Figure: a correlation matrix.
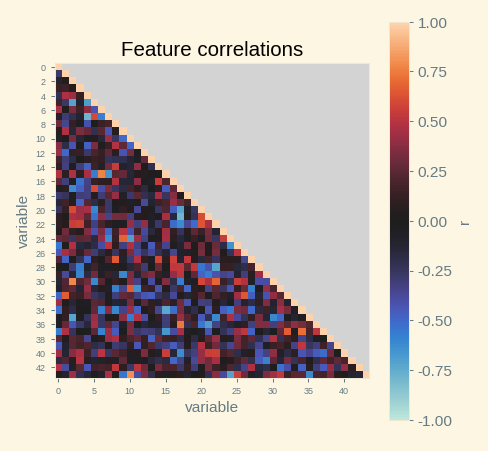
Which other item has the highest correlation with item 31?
10
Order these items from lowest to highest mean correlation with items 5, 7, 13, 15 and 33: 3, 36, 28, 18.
18, 3, 28, 36
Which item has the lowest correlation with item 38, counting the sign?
13
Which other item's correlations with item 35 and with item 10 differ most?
43
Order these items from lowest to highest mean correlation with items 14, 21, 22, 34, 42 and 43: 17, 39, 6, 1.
17, 1, 6, 39
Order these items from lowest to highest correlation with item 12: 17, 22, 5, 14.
17, 14, 5, 22
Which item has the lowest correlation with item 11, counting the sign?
31
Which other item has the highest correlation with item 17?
36
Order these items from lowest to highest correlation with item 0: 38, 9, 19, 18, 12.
18, 19, 9, 38, 12
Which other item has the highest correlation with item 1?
32
